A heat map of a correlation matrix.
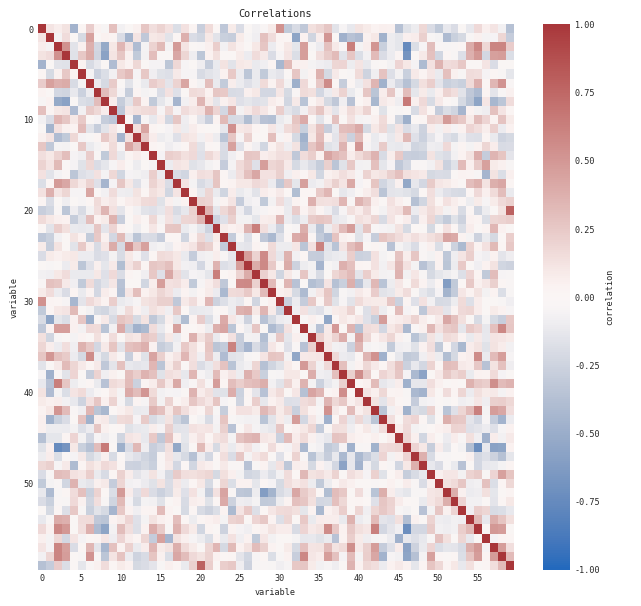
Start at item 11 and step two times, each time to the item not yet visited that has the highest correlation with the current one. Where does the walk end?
35
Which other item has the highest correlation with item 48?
47
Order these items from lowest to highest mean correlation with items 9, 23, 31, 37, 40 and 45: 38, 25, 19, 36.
36, 25, 19, 38
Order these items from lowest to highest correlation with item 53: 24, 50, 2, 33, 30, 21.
24, 21, 33, 2, 30, 50
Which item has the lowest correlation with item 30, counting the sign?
4
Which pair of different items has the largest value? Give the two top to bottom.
20, 59
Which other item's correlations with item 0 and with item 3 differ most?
33
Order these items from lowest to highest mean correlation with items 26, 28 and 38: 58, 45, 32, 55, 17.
32, 58, 55, 17, 45
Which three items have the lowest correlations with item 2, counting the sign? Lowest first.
46, 8, 12
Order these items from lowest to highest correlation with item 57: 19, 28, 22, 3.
19, 28, 22, 3
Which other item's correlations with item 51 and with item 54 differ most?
28
